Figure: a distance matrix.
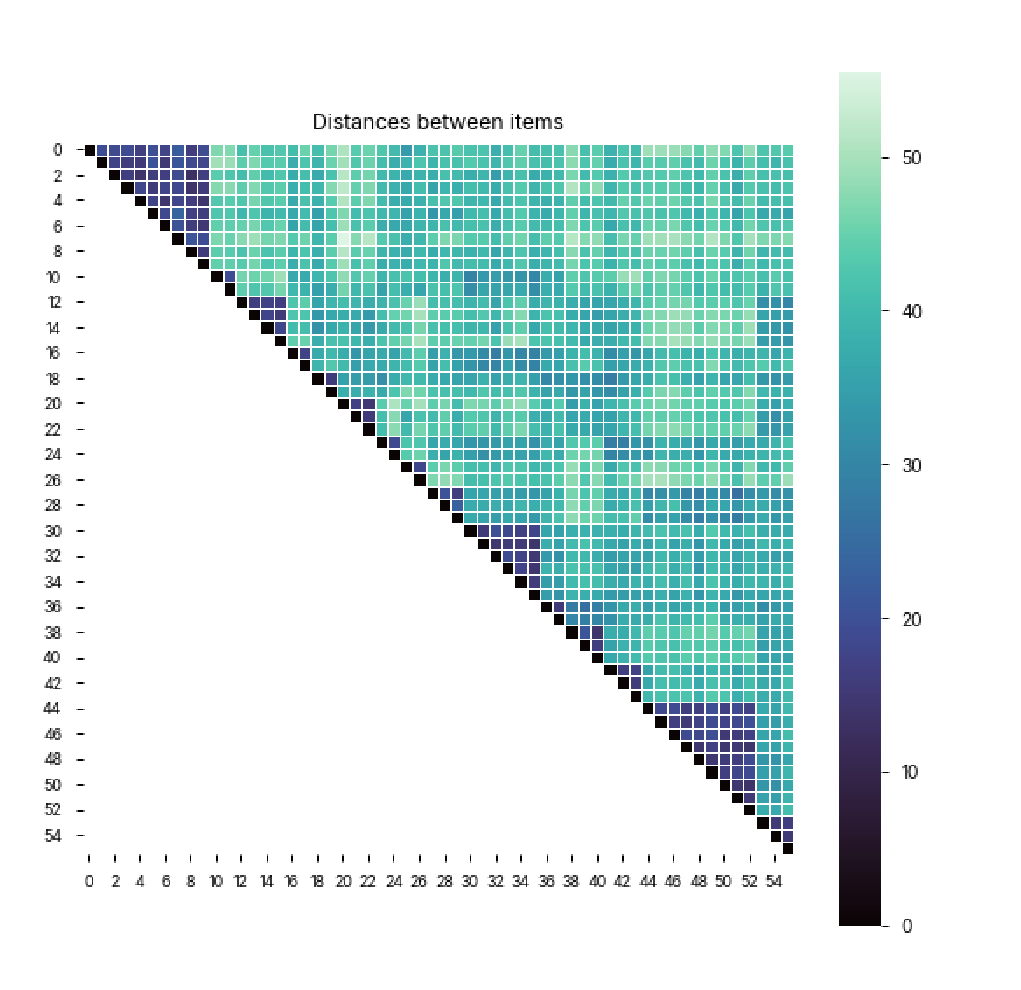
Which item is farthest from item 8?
20
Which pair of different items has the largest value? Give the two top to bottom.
7, 20
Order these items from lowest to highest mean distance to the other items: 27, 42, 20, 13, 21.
27, 42, 21, 13, 20
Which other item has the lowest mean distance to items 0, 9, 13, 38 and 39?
40
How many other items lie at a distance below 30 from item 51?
10
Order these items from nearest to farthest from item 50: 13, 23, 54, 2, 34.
54, 23, 34, 2, 13
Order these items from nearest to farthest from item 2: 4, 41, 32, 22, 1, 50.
4, 1, 32, 41, 50, 22
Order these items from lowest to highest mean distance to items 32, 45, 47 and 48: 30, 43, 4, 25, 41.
30, 41, 43, 4, 25
